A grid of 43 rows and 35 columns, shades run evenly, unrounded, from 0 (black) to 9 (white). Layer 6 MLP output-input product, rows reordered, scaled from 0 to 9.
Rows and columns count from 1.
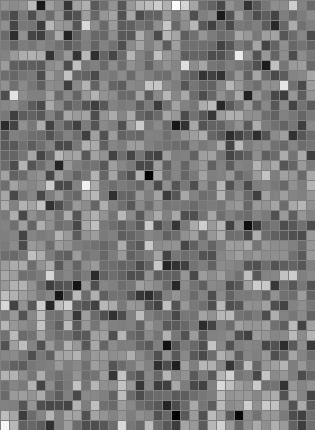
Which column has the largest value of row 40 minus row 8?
25
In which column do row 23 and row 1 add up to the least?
28
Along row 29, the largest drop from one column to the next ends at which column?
31
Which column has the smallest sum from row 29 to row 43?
20
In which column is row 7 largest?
21
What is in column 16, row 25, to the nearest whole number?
3
